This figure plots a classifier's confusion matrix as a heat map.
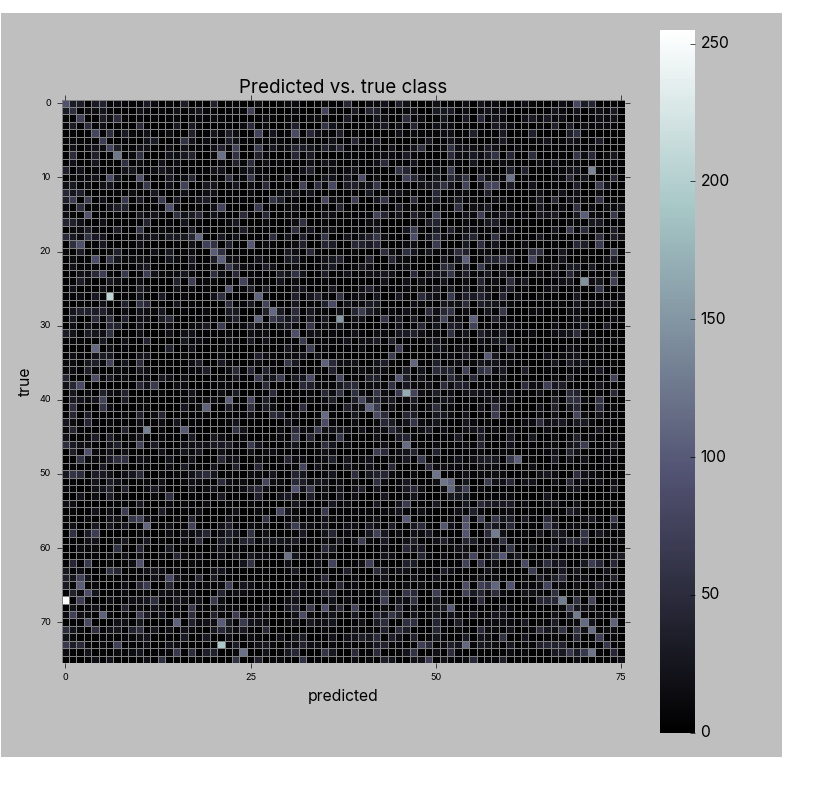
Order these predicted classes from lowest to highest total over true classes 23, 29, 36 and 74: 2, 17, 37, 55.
2, 17, 55, 37
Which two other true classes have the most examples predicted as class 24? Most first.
74, 70
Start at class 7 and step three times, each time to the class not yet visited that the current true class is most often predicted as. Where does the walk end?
46
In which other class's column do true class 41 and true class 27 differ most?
19
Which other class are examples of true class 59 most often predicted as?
40
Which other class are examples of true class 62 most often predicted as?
10
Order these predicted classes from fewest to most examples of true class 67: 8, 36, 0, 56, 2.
8, 36, 56, 2, 0
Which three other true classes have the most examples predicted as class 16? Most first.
44, 11, 5
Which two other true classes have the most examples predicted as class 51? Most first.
57, 29
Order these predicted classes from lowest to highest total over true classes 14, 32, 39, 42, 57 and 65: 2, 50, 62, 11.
62, 50, 2, 11
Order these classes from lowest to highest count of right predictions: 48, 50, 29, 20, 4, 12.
12, 29, 48, 4, 20, 50
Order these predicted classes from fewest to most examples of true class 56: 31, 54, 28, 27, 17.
28, 31, 17, 27, 54
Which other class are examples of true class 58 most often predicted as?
54
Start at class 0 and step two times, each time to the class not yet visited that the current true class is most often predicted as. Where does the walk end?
5
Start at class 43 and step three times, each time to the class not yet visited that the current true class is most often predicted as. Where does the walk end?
3
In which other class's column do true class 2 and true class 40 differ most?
22
